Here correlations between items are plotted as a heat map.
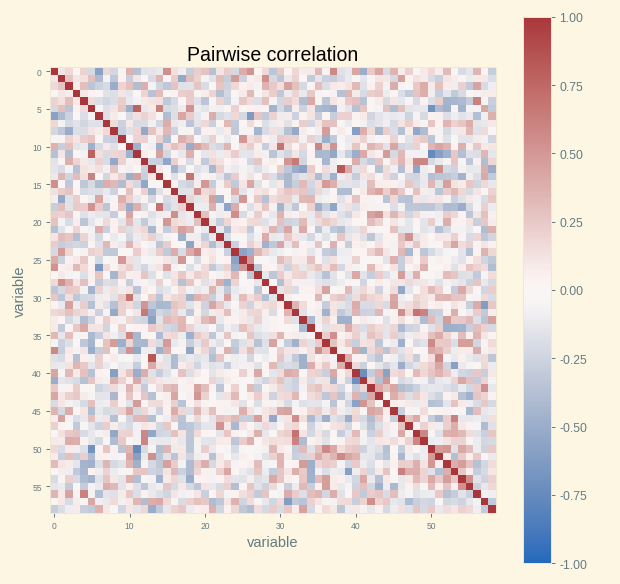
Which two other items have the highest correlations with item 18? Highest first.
14, 5
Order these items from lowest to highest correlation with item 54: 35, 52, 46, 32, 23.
46, 32, 23, 35, 52
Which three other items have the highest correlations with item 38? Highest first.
13, 51, 39
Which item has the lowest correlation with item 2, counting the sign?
8
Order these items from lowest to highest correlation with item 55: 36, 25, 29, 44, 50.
44, 25, 29, 50, 36
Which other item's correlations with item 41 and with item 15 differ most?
0
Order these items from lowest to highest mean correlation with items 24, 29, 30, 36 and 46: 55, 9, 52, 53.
9, 55, 53, 52
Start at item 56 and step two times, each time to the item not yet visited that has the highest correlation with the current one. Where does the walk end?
34
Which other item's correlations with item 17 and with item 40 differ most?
41
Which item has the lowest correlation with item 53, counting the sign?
39
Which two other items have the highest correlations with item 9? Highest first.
25, 17
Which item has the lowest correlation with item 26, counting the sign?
6
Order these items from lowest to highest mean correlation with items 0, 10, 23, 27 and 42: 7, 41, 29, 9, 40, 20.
29, 41, 9, 7, 40, 20
